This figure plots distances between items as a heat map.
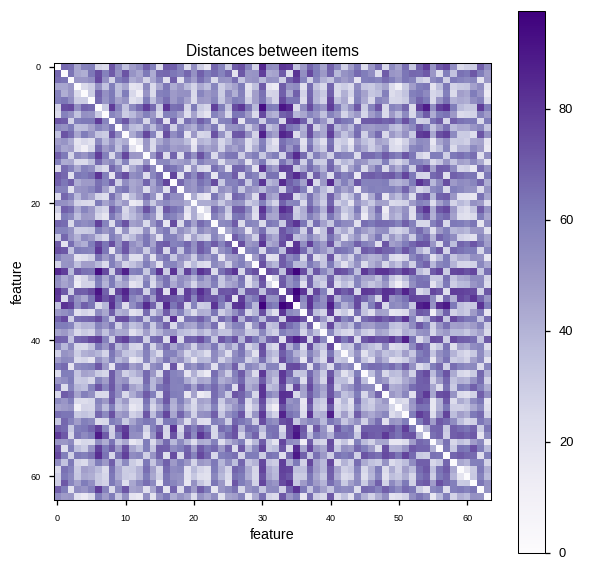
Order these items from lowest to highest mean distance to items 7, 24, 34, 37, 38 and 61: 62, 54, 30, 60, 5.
60, 5, 62, 54, 30
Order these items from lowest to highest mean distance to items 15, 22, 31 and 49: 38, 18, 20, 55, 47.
55, 20, 38, 47, 18
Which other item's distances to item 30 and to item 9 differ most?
17
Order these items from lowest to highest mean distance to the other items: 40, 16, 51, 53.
51, 16, 53, 40
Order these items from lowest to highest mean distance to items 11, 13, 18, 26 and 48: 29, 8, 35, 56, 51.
29, 8, 56, 51, 35
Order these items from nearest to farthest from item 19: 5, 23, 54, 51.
5, 51, 23, 54
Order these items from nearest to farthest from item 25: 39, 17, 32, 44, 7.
7, 39, 32, 44, 17
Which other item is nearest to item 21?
48
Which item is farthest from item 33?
35
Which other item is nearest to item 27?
8
